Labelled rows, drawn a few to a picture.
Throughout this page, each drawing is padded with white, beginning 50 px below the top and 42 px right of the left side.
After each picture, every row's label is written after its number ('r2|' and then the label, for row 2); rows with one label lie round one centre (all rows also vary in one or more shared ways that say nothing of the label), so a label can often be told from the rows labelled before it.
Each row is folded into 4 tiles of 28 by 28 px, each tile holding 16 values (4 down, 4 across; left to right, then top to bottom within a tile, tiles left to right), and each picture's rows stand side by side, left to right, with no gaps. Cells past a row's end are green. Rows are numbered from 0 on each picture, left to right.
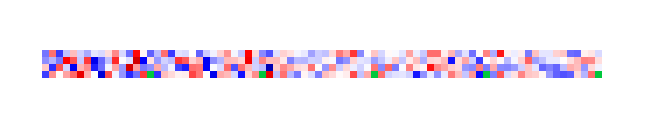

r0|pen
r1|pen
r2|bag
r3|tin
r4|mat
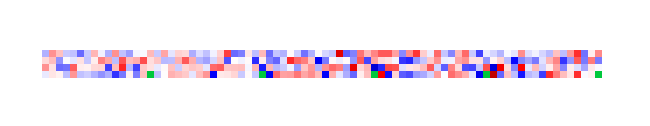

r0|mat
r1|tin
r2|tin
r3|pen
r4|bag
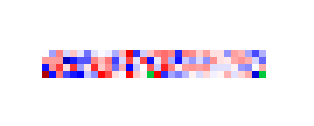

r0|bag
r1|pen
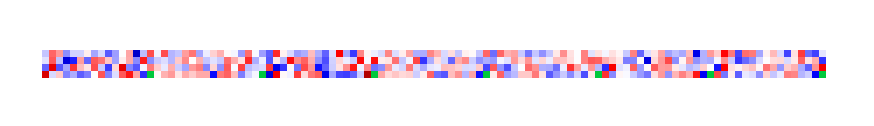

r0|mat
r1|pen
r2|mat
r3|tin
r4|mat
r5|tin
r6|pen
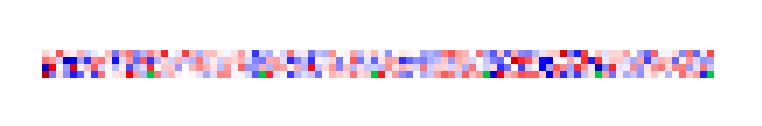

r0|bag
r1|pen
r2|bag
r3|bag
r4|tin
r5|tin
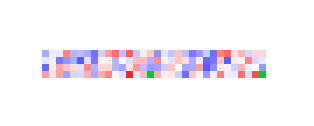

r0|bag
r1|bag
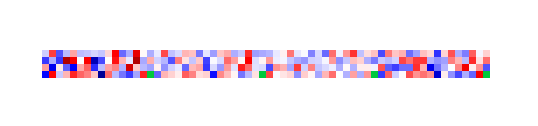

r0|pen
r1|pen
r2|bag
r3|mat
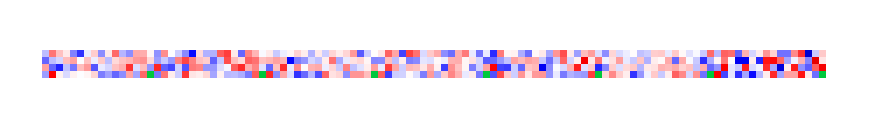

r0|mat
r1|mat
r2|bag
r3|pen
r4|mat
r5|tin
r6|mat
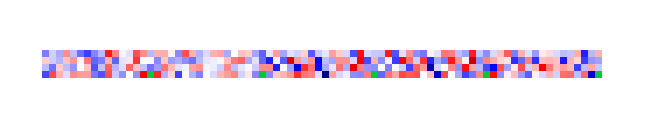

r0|bag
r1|pen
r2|pen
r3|pen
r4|tin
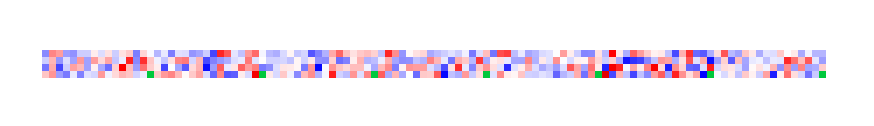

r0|mat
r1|bag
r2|bag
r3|mat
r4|mat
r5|pen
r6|pen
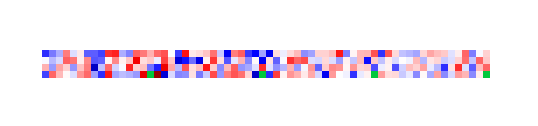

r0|bag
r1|pen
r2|tin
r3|mat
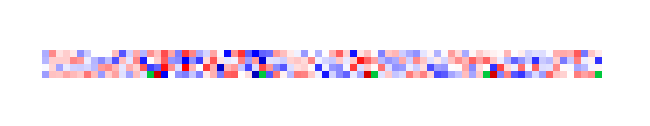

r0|tin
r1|pen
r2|mat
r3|mat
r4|bag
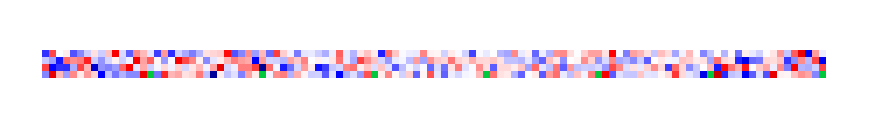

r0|mat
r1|tin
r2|mat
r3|mat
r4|bag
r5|pen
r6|bag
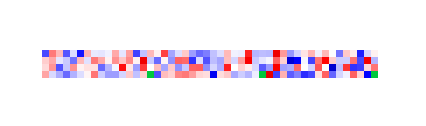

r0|mat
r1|pen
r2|mat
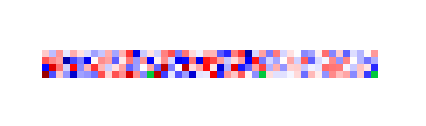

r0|bag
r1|mat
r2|tin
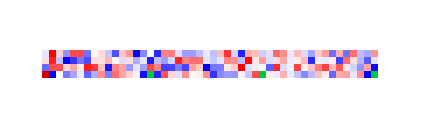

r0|pen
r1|mat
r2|tin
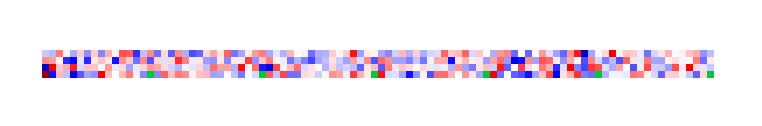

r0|bag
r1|tin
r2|bag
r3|bag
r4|mat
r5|pen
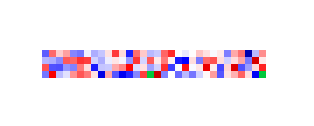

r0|mat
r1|mat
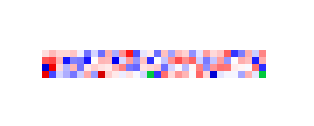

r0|bag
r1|tin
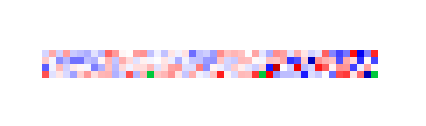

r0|bag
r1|bag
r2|tin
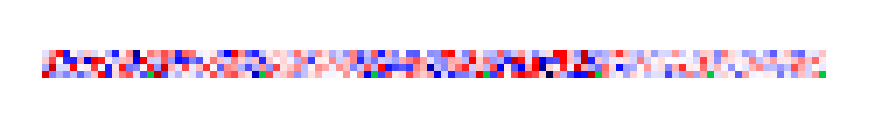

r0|mat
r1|pen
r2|tin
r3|mat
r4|pen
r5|mat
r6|mat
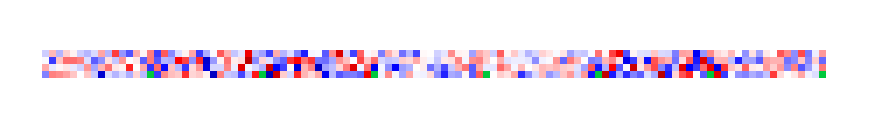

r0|tin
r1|pen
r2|mat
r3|mat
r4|tin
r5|mat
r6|bag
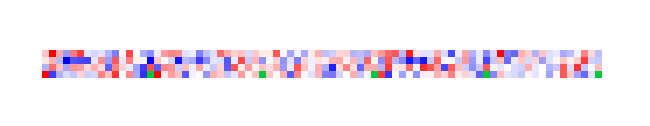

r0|pen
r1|bag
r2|mat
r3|pen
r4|pen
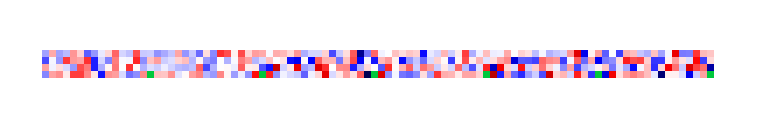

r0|pen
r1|bag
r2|tin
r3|bag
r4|bag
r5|tin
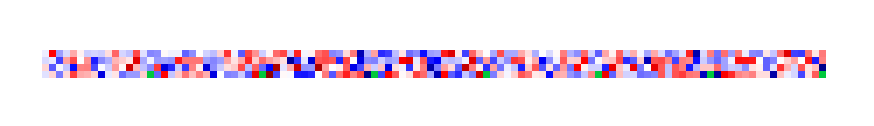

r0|pen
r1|mat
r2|tin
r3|bag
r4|pen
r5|tin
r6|tin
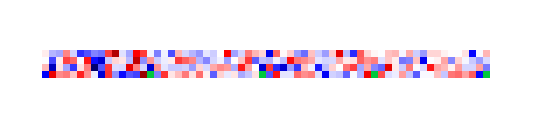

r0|bag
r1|tin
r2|mat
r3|tin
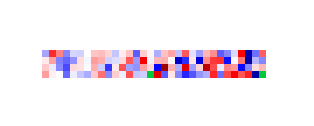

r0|mat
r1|tin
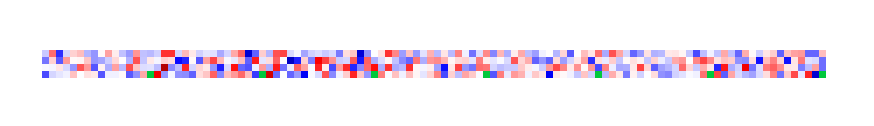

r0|pen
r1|mat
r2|mat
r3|mat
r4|tin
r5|mat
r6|tin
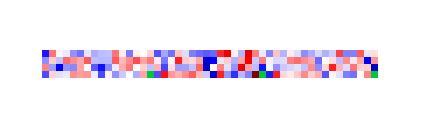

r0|mat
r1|bag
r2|tin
